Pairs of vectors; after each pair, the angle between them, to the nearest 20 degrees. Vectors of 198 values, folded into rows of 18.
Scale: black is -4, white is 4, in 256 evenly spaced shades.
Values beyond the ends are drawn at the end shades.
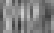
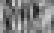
160 degrees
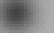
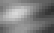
160 degrees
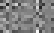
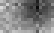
120 degrees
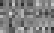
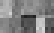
80 degrees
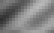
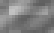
140 degrees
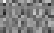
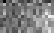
140 degrees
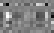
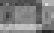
100 degrees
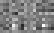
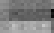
80 degrees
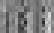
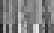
120 degrees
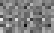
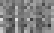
40 degrees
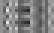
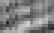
120 degrees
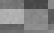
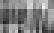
140 degrees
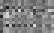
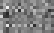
160 degrees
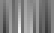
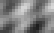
80 degrees
